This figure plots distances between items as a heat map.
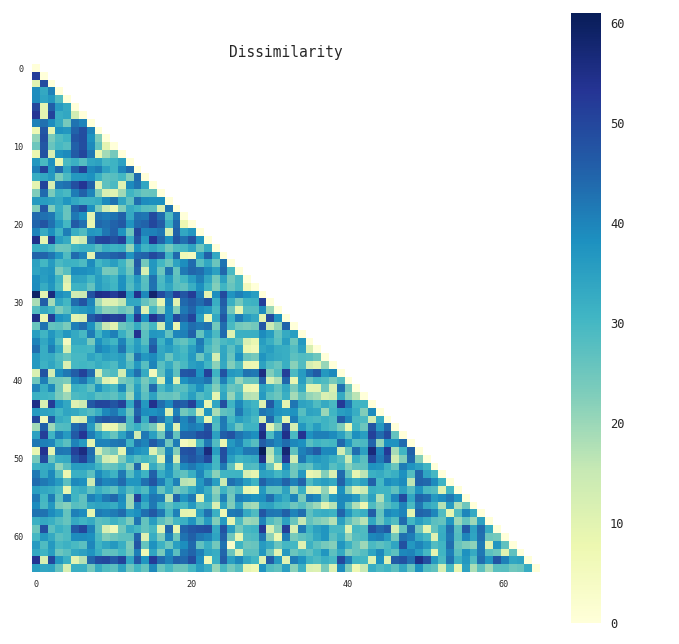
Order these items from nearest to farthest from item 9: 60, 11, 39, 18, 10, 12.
10, 18, 11, 60, 39, 12
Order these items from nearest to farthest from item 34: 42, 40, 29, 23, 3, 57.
42, 23, 3, 40, 29, 57
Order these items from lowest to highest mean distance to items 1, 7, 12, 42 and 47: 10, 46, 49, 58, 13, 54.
54, 58, 46, 10, 13, 49
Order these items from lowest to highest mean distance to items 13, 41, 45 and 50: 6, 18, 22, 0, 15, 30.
18, 30, 22, 6, 0, 15
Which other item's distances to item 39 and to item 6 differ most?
15
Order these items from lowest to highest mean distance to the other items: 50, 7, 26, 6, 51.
51, 26, 50, 7, 6
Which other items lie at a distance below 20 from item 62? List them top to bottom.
14, 26, 31, 51, 60
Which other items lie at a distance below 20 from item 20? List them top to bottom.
7, 19, 24, 48, 53, 57
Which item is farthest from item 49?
29
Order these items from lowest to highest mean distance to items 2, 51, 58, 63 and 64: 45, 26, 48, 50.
26, 45, 50, 48
